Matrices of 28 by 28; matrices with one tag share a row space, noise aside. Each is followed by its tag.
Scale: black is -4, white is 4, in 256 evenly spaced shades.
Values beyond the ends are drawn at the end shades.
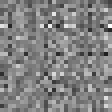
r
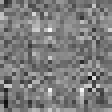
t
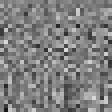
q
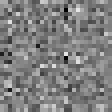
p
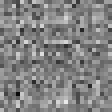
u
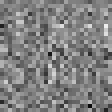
r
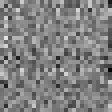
q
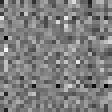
q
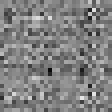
t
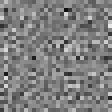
q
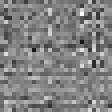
t
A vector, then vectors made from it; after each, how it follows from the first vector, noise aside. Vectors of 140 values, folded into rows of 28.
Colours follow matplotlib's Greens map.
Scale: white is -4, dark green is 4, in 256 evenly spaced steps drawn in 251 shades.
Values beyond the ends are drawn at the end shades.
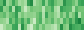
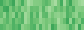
reversed, shrunk.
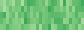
reversed, negated, shrunk.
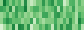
sign-scrambled.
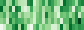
scaled up.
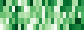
scaled up.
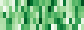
reversed, negated, scaled up.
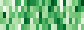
reversed, negated, scaled up.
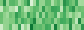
sign-scrambled.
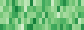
sign-scrambled.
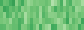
reversed, shrunk.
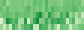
wrapped around, negated, partly zeroed.
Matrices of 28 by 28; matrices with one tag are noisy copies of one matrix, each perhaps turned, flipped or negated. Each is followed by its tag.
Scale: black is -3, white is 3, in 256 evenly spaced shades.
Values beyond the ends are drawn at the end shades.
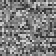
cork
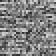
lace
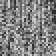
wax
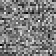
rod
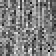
wax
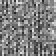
lace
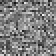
rod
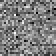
rod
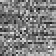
wax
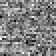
cork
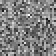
rod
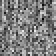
cork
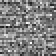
lace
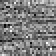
wax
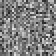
rod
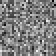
rod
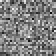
rod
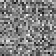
rod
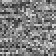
cork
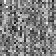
cork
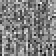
lace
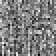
lace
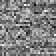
cork
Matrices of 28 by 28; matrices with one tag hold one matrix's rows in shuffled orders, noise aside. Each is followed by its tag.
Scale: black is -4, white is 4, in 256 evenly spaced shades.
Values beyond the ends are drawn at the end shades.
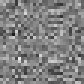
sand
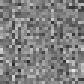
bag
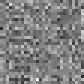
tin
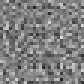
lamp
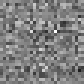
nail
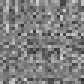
lamp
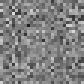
bag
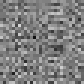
sand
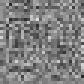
tin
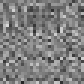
lamp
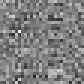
sand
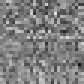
nail
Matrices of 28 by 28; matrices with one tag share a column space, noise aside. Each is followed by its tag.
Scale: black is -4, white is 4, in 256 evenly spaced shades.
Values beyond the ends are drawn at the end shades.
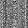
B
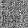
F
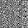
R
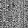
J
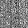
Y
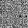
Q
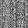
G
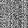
B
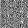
Q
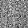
Q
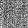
Q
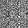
R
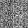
F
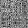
Y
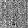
G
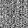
Q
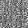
F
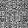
J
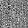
J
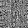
F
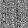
G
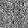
Y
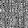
Y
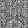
G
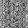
F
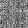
Y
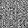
B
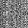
R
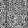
F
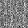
F
